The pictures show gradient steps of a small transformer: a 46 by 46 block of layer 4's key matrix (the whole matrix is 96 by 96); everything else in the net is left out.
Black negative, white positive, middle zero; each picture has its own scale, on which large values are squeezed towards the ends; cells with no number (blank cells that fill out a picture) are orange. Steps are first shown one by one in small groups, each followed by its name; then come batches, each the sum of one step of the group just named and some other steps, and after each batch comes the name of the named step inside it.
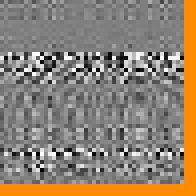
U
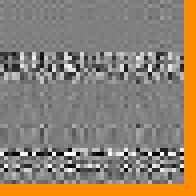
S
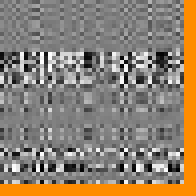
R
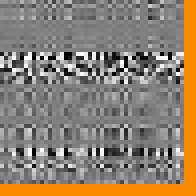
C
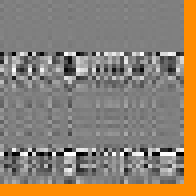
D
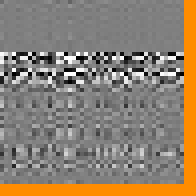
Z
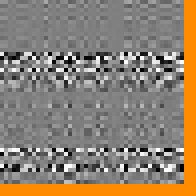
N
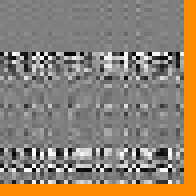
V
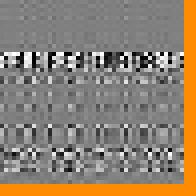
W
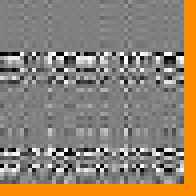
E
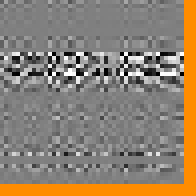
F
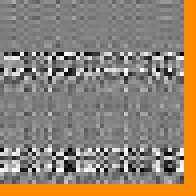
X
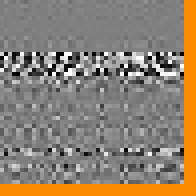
F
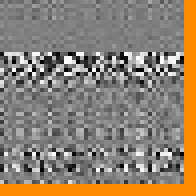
U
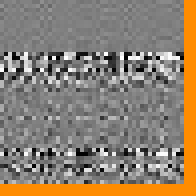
D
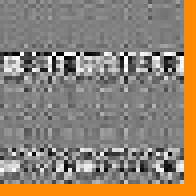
X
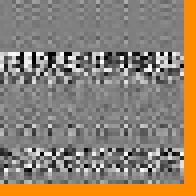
W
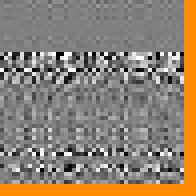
U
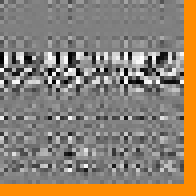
F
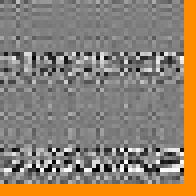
E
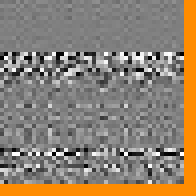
E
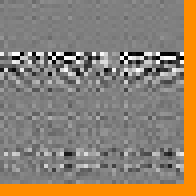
F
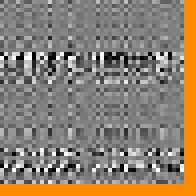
W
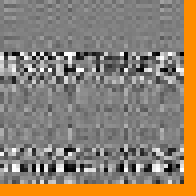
X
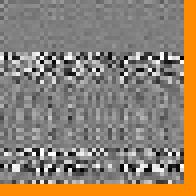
U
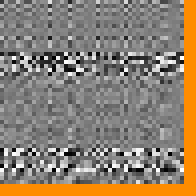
X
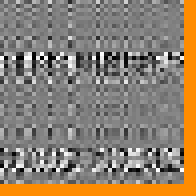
W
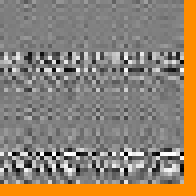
D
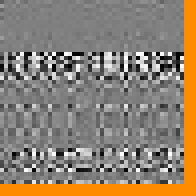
V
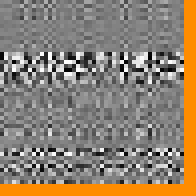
R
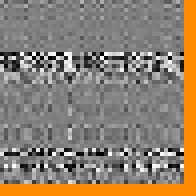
S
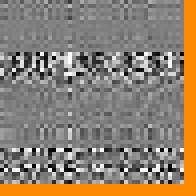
Z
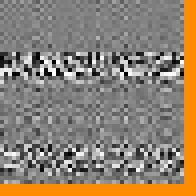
R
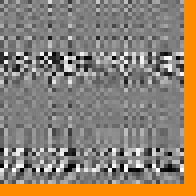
X
